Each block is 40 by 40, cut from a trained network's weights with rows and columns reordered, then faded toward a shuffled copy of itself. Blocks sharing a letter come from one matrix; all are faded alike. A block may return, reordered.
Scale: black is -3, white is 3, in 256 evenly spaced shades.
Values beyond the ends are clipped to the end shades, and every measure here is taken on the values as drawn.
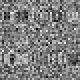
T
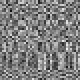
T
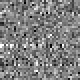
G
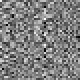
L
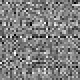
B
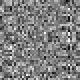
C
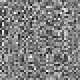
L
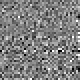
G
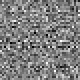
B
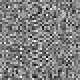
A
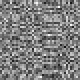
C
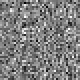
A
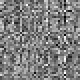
C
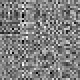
L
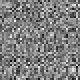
C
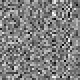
A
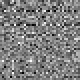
B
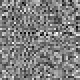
A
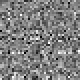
G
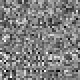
B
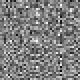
C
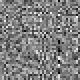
C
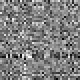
B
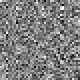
A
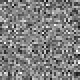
A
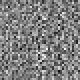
L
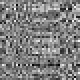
B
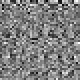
B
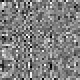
G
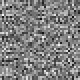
A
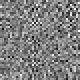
A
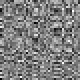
C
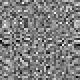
L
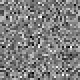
B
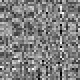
L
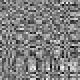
C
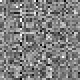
L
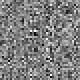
A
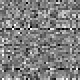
B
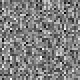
A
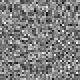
A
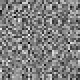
T
